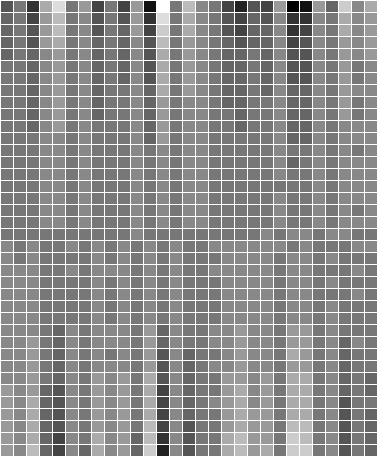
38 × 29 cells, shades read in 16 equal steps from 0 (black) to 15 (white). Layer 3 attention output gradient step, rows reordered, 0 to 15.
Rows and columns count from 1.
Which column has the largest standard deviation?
13
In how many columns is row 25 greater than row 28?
3
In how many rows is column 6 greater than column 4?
13
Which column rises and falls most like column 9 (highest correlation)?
6
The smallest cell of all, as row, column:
1, 23
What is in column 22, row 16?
7
